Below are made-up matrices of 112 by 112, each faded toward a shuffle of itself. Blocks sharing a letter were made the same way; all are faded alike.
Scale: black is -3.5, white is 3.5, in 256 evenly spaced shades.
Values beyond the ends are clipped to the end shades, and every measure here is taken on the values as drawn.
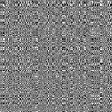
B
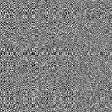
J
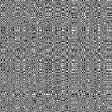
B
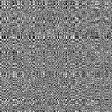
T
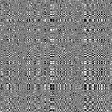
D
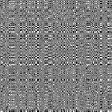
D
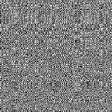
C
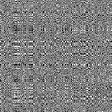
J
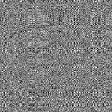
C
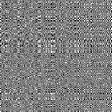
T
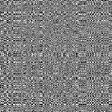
B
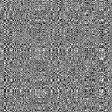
J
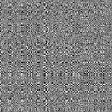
T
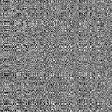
C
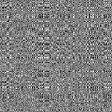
J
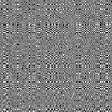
D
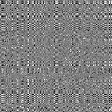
D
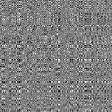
T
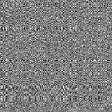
J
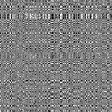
D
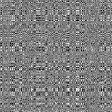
B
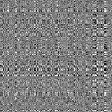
B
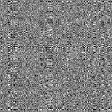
C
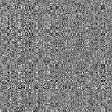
C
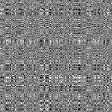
B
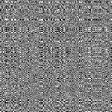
J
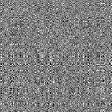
C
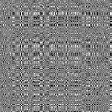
D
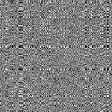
J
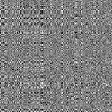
T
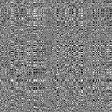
J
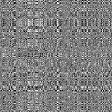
B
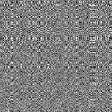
T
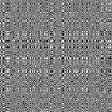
D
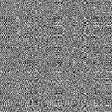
C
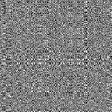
C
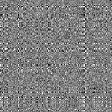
J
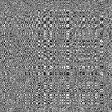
J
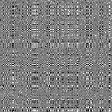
D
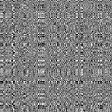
T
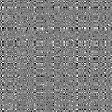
D
